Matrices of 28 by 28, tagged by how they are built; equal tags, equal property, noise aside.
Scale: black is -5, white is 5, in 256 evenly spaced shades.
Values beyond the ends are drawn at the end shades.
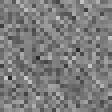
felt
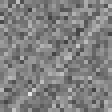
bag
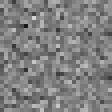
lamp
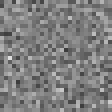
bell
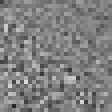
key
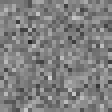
bell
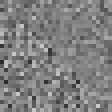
key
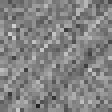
bag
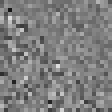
key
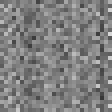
lamp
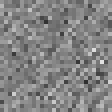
bag
